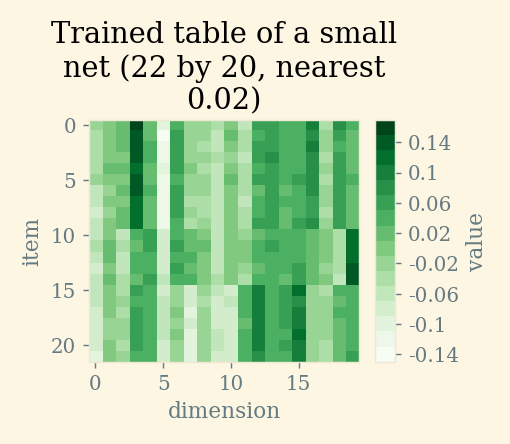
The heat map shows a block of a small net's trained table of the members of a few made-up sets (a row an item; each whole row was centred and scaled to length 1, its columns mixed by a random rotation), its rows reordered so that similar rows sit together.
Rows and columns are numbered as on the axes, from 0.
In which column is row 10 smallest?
5
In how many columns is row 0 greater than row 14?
8
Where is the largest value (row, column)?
0, 3
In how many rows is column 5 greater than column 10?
3
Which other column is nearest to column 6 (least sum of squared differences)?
16
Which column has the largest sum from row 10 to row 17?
19
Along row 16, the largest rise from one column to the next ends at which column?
11
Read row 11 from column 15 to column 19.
0.04 0.02 0 -0.04 0.12
